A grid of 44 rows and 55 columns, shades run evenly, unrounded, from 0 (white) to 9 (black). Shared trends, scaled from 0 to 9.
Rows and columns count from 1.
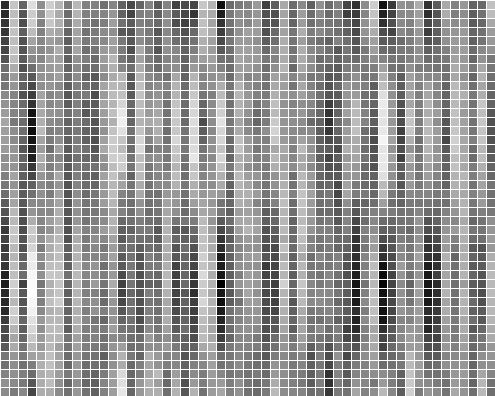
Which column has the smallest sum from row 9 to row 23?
43
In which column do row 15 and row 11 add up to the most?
4
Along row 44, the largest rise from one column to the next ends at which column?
15
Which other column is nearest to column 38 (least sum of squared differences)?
8
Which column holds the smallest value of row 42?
14
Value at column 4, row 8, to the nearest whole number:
5
